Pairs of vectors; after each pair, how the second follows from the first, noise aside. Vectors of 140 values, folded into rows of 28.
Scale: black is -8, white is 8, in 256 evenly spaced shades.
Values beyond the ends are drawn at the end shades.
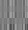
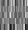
scaled up.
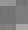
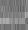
wrapped around.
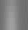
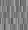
shuffled.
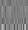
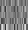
scaled up.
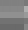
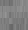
wrapped around, negated, shrunk.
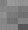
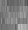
negated.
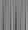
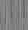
wrapped around, shrunk.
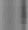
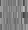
sign-scrambled.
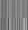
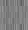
wrapped around, negated, shrunk.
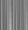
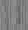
wrapped around, negated, shrunk.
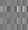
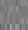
wrapped around, shrunk.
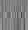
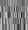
scaled up.
